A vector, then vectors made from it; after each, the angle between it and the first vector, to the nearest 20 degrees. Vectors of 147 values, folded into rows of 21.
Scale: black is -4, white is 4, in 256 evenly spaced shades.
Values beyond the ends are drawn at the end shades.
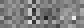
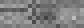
40 degrees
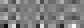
80 degrees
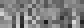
120 degrees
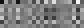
60 degrees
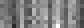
120 degrees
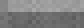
100 degrees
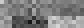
120 degrees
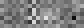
160 degrees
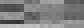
100 degrees
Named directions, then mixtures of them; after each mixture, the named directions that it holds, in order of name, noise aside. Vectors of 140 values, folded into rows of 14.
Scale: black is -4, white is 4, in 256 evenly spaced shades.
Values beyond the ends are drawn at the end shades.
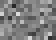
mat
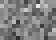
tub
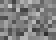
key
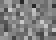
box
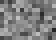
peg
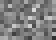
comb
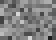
mat, peg.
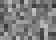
box, tub.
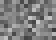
comb, key.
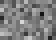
box, mat, peg.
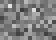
box, comb, key.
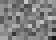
comb, mat.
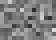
comb, peg.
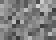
mat, tub.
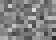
comb.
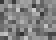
box, key, peg.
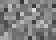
box, comb.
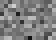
comb, mat.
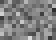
mat, peg.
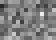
mat, peg, tub.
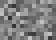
key, mat.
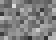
key, mat.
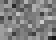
comb, mat.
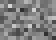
comb, key.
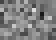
box, comb, peg.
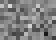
comb, key, tub.
